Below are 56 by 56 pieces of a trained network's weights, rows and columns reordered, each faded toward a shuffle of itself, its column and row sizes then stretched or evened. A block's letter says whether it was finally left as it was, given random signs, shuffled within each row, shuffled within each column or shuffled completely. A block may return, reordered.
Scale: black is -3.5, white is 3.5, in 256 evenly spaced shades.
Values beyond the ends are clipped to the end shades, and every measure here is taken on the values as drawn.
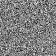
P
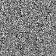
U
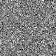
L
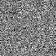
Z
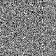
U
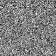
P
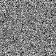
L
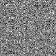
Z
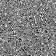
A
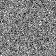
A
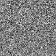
L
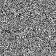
P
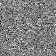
P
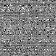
Z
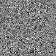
L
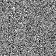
U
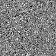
U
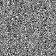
U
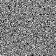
P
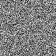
A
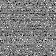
P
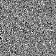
L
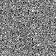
U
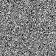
A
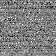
P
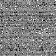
Z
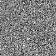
L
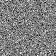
A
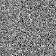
L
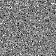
P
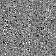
L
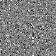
L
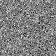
A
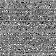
P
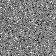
A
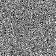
U
